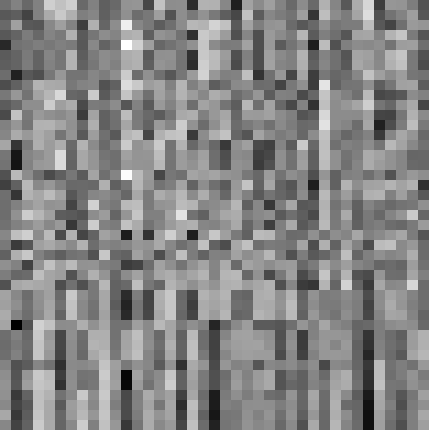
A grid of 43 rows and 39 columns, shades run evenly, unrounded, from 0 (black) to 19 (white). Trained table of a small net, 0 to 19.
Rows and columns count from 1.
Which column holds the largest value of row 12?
30
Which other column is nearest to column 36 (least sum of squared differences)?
37
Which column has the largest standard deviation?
12
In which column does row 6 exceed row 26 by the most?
19
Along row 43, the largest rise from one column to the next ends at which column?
35
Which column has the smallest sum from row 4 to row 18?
29
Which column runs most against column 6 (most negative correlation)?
10
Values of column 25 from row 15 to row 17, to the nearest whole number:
5 5 6
